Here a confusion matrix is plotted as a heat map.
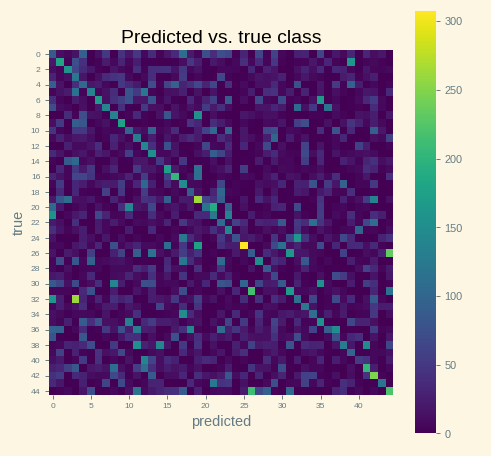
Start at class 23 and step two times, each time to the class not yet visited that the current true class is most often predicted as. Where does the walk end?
12
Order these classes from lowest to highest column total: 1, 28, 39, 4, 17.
28, 39, 1, 4, 17
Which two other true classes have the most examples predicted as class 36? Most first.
7, 17
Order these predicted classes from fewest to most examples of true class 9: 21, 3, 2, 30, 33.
2, 30, 21, 33, 3
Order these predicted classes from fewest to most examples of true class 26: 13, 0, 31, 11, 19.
0, 19, 11, 13, 31
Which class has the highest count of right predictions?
25
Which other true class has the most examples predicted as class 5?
27
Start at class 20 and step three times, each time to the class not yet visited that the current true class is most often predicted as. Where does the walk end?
17
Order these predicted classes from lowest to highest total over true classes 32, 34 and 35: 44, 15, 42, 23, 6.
44, 15, 23, 6, 42
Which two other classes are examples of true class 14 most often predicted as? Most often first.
3, 2
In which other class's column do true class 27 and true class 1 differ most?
39
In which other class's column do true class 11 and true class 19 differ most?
42
